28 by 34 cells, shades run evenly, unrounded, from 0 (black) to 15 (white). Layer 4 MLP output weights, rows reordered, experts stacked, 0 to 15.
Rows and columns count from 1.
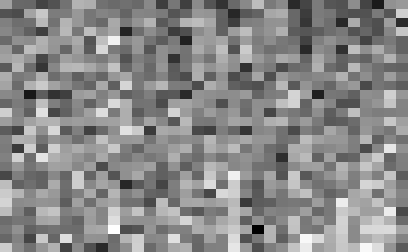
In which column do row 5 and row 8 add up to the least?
16
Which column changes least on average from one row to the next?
28
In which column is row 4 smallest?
11
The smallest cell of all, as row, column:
26, 22
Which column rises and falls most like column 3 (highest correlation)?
5
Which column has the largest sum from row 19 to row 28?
20
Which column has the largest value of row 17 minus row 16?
33
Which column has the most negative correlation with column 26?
17
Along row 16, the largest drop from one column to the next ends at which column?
32
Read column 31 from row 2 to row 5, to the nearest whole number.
5 5 6 4
